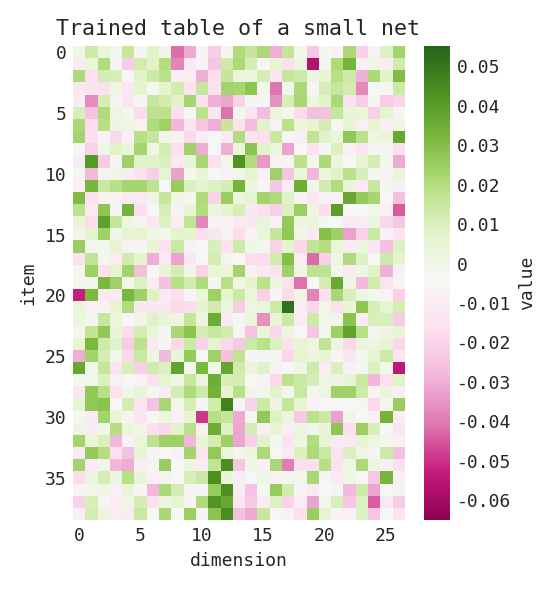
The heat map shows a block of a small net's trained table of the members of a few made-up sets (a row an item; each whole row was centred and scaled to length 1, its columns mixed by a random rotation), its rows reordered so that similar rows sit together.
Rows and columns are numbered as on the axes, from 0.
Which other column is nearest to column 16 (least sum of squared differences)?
23
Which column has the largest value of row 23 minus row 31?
22
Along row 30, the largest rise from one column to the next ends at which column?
11
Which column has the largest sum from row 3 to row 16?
21
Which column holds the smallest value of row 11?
16
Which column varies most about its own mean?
12
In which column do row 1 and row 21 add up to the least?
19
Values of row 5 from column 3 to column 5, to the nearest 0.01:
0 0 -0.02
